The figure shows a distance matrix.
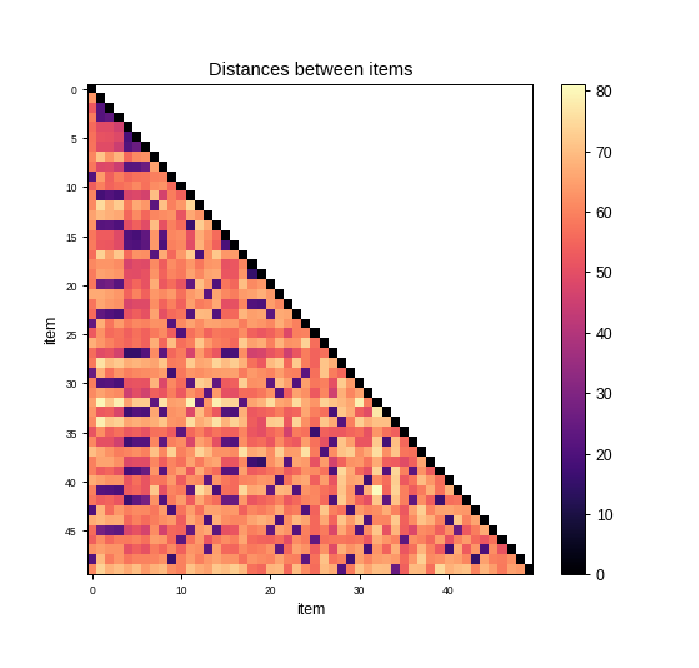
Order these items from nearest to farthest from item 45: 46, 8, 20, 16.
20, 8, 16, 46
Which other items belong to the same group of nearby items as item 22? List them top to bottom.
18, 19, 38
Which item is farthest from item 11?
32
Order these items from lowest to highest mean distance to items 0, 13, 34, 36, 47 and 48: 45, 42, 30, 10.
42, 10, 45, 30
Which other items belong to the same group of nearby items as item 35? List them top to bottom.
10, 25, 46
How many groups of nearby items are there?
9
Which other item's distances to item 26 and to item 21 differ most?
37
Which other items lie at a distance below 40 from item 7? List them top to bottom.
12, 17, 32
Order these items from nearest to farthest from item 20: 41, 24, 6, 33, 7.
41, 6, 33, 24, 7
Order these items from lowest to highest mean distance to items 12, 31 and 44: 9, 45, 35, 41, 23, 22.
35, 22, 9, 45, 23, 41
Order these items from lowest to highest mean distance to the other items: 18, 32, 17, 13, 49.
18, 13, 17, 49, 32
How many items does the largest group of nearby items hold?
11
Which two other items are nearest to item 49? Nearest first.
28, 34
